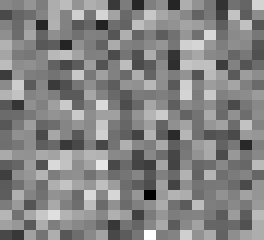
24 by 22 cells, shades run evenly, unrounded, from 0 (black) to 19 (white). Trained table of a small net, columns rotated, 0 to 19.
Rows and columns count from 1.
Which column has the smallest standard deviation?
3
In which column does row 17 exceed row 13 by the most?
5
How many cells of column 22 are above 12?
5
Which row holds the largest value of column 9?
17
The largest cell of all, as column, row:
13, 24
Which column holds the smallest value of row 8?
1
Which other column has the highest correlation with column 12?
15
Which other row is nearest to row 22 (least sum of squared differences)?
16
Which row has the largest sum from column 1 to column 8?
22
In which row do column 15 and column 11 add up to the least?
14
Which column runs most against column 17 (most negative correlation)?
9
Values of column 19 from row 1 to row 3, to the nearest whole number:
4 5 7
